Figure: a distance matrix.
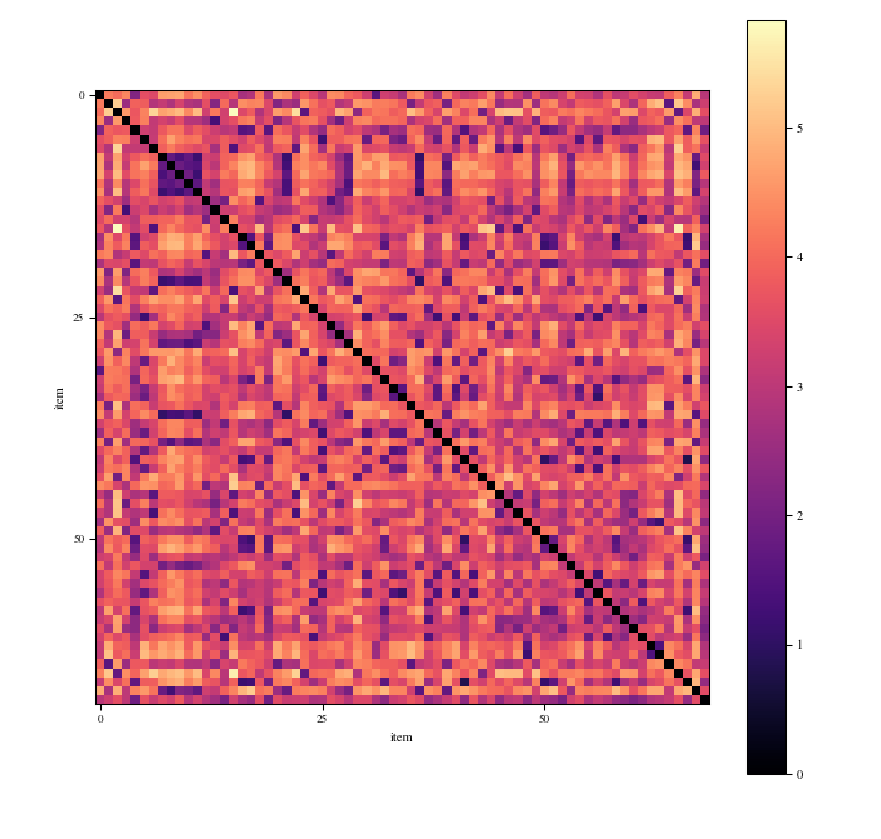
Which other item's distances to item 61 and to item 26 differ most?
24
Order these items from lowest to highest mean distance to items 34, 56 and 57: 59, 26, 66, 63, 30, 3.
30, 59, 66, 26, 3, 63
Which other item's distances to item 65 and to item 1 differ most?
2
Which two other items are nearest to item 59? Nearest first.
37, 55
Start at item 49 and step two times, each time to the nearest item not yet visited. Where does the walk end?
3
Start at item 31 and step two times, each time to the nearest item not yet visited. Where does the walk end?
4
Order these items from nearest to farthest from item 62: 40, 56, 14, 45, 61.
14, 61, 45, 56, 40
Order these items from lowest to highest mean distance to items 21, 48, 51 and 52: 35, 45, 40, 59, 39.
59, 45, 39, 40, 35
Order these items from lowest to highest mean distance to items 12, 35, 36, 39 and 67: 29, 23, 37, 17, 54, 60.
60, 37, 54, 23, 29, 17
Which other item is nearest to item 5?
25
